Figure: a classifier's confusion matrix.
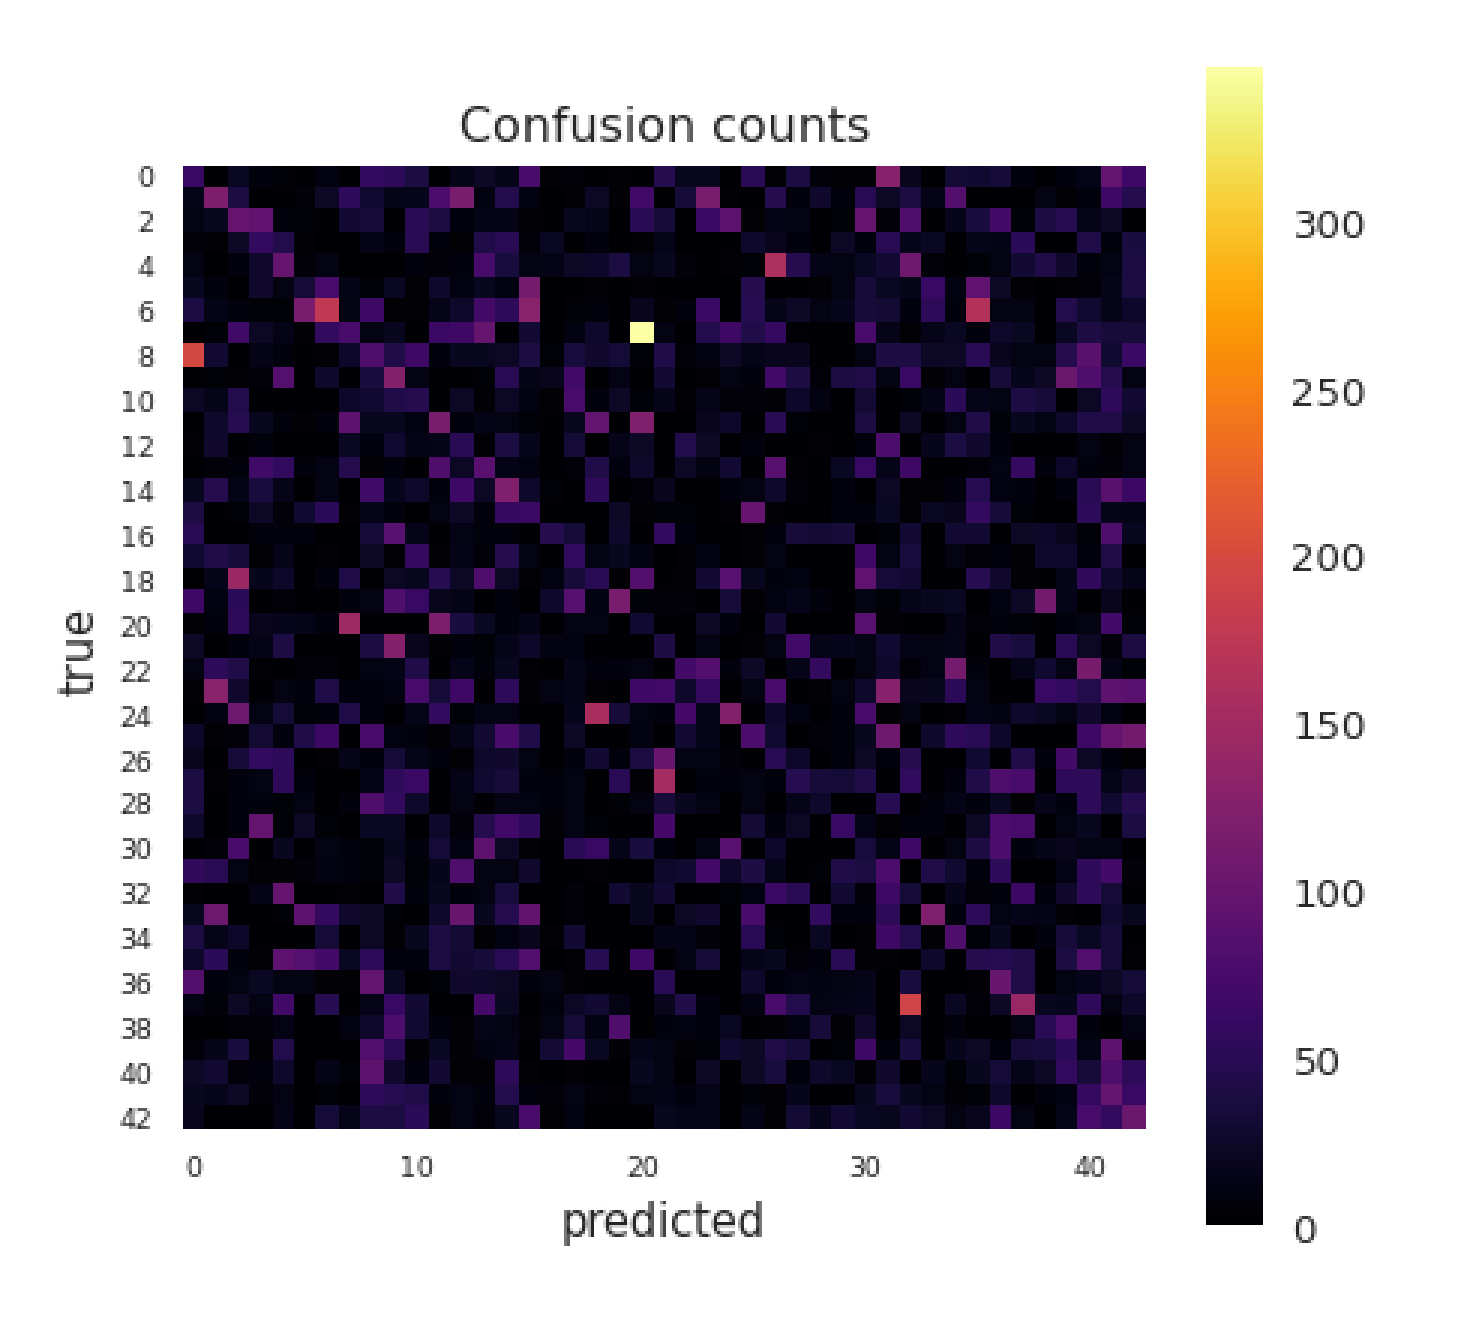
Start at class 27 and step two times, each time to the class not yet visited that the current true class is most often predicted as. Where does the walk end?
9
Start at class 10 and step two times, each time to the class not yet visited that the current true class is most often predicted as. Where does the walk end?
30
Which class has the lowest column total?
16
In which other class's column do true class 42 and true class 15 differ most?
25
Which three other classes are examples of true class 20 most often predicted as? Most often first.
7, 11, 30
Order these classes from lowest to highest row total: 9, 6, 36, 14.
36, 14, 9, 6
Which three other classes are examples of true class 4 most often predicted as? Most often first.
26, 32, 13
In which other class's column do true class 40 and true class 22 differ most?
34
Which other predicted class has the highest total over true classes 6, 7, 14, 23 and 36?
20
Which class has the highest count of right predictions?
6
